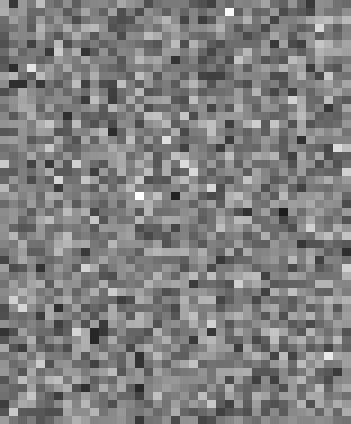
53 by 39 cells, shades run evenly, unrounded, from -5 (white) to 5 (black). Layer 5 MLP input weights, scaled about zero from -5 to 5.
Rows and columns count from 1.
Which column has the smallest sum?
39
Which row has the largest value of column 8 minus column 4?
15
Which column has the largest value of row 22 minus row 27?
8
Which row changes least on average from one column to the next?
53
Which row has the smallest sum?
25
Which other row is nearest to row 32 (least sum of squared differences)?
26
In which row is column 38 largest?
47
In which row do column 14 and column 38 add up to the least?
19
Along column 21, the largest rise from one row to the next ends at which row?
22
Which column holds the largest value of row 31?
34
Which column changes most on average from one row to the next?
16
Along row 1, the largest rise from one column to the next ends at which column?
2
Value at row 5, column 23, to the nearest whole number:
1
